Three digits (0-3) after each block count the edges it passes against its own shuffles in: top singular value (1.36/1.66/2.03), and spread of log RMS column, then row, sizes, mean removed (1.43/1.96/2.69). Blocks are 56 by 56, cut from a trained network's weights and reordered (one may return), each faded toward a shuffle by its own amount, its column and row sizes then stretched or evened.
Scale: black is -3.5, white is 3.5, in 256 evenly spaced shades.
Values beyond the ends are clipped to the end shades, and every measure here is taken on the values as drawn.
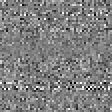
1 0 3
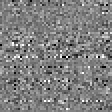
1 1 3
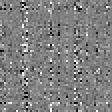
0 3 2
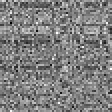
3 0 1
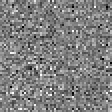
1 2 2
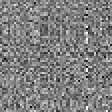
3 1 1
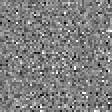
0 1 2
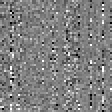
0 3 0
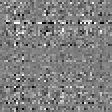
2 2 3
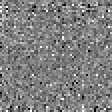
1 1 2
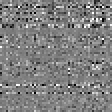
3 2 3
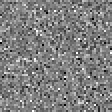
0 0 0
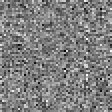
2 1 0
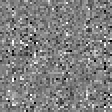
0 2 1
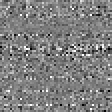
1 1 3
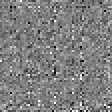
0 2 2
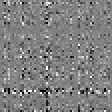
1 3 3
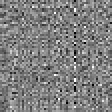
3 2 1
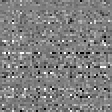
1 1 3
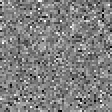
0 1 0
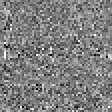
0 1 2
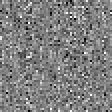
1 3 0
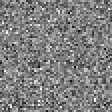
1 0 0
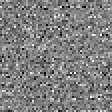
1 0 2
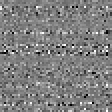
1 1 3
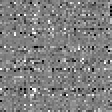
1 2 3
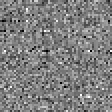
1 0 2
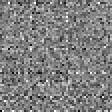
2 0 2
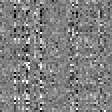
3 3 0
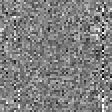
2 2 0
